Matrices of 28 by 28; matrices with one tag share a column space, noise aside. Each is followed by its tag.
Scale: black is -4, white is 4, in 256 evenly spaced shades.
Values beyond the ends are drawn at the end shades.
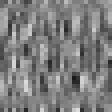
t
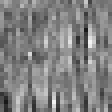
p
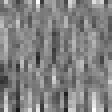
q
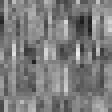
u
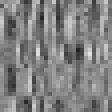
u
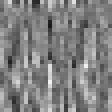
q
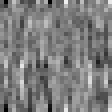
q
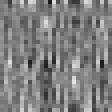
q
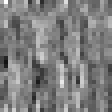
q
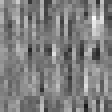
u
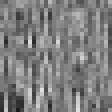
p
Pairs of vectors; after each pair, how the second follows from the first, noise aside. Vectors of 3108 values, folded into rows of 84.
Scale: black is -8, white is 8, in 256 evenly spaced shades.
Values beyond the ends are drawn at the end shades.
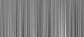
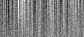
reversed, scaled up.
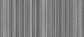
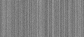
reversed, shrunk.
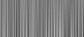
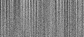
reversed.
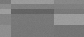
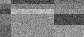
negated, scaled up.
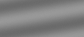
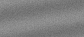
reversed, shrunk.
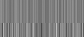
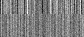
reversed, scaled up.
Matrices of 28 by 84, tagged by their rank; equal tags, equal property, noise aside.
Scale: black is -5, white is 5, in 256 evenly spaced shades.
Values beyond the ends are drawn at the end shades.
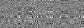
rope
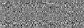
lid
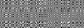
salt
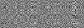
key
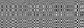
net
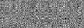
lid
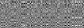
rope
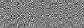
key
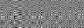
salt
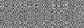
rope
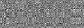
lid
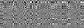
rope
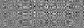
rope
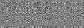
lid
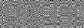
rope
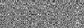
lid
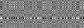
net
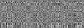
key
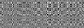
salt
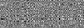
lid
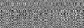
rope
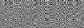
rope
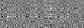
rope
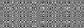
salt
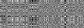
salt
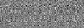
lid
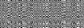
salt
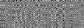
rope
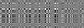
net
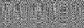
key
